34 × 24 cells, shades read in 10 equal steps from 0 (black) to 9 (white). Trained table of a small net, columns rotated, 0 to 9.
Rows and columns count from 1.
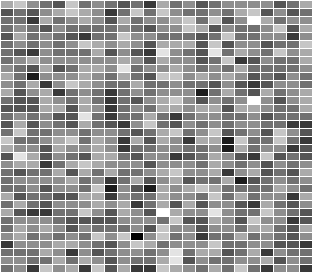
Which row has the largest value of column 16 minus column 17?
4
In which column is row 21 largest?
7
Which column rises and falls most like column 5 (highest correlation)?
16
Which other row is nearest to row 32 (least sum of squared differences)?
22
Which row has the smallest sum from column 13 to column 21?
11
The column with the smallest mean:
9
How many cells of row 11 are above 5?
4
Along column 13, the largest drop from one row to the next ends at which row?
28
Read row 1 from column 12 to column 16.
2 6 4 5 3
